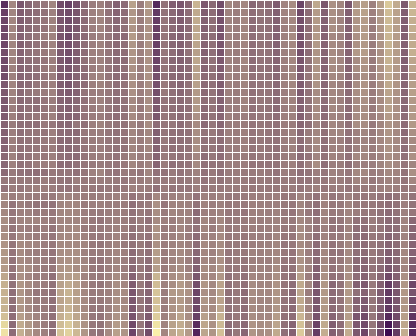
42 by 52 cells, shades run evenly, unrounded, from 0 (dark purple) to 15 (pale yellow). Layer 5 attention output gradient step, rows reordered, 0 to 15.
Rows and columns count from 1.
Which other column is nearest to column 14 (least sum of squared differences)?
21
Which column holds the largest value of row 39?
20
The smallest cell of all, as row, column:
42, 49
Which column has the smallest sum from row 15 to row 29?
1
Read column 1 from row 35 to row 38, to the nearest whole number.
10 11 11 11
